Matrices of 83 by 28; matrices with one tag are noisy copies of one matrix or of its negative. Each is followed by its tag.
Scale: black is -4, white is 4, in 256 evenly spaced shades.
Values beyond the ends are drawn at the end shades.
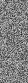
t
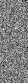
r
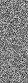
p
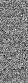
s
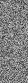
p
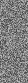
t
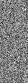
r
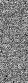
s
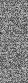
s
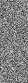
p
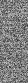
s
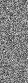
t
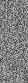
r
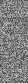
s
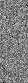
r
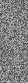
p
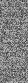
s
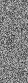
t
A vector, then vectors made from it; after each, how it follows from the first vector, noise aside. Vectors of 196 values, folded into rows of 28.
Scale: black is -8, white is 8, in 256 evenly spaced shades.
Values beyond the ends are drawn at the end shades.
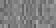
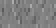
wrapped around, partly zeroed.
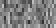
wrapped around, negated, scaled up.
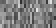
reversed, scaled up.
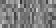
reversed, scaled up.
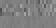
wrapped around, negated, partly zeroed.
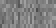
reversed, negated.
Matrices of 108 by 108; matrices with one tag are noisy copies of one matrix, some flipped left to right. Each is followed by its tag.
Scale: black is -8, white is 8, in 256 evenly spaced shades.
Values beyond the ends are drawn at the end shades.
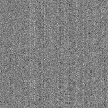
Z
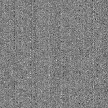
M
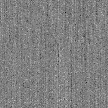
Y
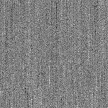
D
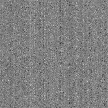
Z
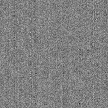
M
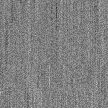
D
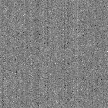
Z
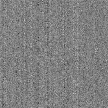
Z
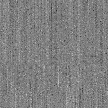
D
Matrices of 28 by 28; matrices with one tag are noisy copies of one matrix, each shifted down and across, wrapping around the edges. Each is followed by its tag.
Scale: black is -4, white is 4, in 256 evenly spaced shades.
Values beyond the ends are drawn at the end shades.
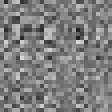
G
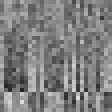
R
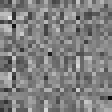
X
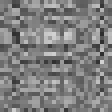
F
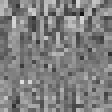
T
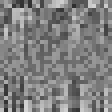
T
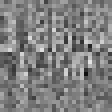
T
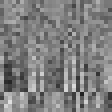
R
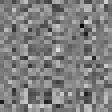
G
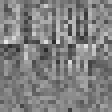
T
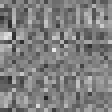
X
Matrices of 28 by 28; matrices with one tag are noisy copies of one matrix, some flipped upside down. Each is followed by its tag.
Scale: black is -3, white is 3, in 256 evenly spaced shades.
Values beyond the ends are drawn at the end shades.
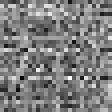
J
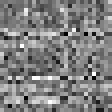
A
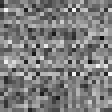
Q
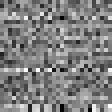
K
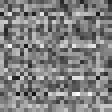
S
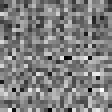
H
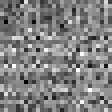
Q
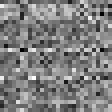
J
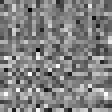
H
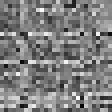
J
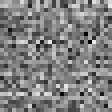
K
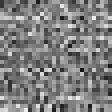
K
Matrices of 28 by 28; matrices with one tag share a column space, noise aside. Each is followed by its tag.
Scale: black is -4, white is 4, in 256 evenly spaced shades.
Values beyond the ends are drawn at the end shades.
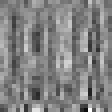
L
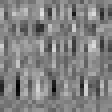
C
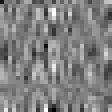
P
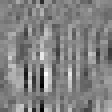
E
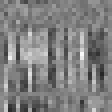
E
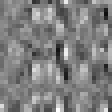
P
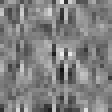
P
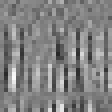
E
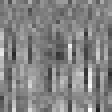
E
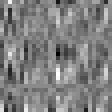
P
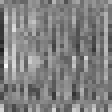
L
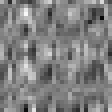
P
